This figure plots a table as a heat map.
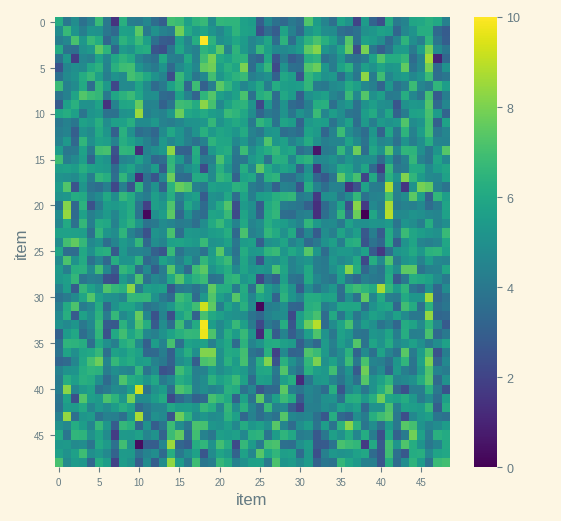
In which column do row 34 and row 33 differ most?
7
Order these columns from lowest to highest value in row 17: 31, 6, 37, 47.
47, 31, 6, 37
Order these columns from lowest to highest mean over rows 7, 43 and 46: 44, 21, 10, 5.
10, 5, 44, 21
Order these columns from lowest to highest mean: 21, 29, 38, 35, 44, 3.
29, 38, 35, 44, 3, 21
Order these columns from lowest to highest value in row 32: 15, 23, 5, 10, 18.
23, 15, 5, 18, 10
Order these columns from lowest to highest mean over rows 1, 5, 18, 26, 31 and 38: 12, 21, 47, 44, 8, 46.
47, 12, 44, 8, 21, 46
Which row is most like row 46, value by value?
17
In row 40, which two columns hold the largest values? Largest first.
10, 1
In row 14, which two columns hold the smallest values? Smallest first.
32, 10
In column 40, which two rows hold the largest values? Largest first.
29, 41
